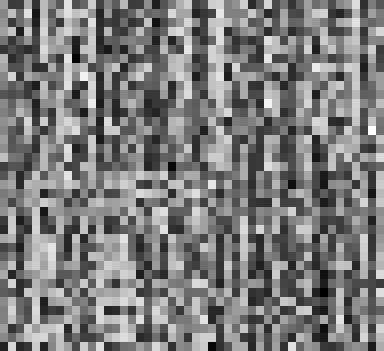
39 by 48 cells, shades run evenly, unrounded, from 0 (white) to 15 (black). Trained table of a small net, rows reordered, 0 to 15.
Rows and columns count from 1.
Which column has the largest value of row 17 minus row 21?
10
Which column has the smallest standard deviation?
3
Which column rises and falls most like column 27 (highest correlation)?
6
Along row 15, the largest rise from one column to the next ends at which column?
48
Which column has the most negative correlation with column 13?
28
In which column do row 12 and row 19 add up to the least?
34
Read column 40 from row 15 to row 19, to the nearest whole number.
4 13 12 14 10
